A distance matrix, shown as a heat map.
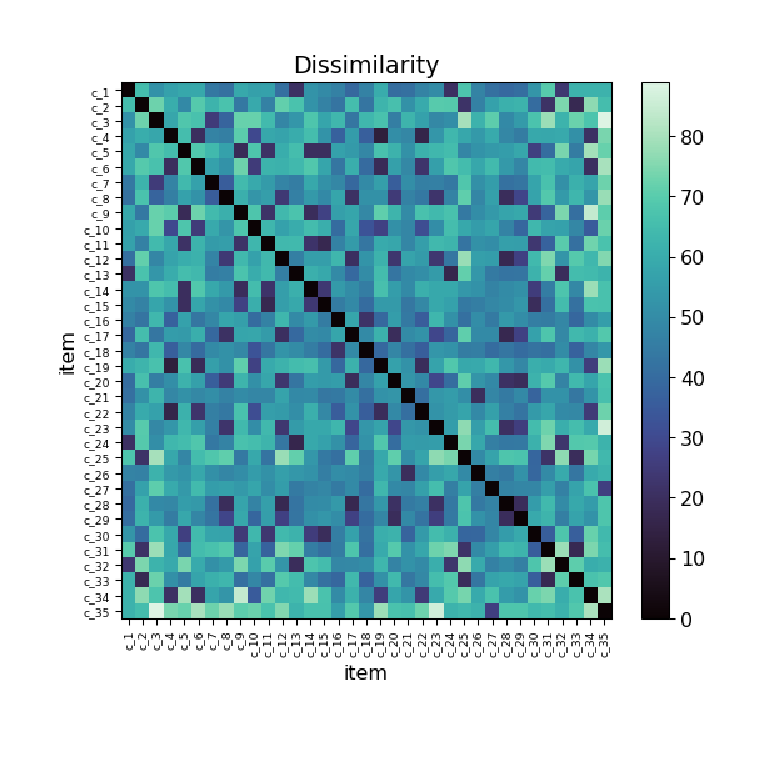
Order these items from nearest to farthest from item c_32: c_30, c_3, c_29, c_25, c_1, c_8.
c_1, c_29, c_8, c_3, c_30, c_25
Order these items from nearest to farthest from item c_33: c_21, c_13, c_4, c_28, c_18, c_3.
c_18, c_21, c_4, c_28, c_13, c_3
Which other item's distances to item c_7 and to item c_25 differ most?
c_3
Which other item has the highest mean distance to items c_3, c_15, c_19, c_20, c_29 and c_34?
c_35
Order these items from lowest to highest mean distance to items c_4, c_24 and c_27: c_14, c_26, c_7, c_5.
c_7, c_26, c_14, c_5
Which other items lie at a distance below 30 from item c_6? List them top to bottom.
c_4, c_10, c_19, c_22, c_34
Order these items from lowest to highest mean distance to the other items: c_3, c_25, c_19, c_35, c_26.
c_26, c_19, c_25, c_3, c_35
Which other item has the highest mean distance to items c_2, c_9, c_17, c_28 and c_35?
c_34
